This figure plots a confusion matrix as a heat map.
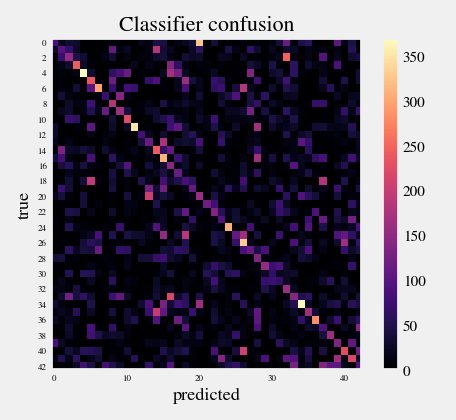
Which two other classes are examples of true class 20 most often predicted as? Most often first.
13, 34
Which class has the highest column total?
15
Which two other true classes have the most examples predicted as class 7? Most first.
9, 42
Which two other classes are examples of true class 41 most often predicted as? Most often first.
39, 23
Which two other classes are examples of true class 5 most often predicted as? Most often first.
18, 8
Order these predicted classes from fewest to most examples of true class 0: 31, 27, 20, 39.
27, 31, 39, 20
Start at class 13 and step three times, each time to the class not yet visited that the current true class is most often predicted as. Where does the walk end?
14
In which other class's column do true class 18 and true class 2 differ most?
32
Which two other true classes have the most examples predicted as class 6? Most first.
27, 25
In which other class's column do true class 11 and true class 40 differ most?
26
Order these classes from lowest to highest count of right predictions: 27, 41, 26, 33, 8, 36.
27, 33, 8, 41, 36, 26
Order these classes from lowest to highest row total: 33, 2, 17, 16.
17, 16, 2, 33
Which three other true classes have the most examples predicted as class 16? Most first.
33, 4, 3
